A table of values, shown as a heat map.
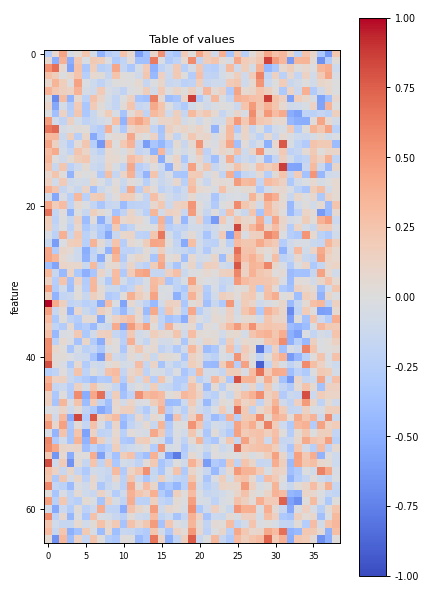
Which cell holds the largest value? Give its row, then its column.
33, 0
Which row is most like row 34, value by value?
21
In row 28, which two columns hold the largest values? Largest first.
25, 29
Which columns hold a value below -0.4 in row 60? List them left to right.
1, 10, 32
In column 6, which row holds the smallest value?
11
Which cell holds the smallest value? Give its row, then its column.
41, 28
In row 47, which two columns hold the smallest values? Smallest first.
7, 8
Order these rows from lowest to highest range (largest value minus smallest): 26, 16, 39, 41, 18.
18, 16, 26, 39, 41
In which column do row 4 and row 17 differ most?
28
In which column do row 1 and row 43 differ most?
36
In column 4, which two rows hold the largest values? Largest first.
48, 45
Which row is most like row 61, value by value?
31
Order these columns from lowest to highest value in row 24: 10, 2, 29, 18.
18, 10, 2, 29
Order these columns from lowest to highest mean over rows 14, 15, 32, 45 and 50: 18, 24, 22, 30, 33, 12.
33, 22, 18, 24, 12, 30
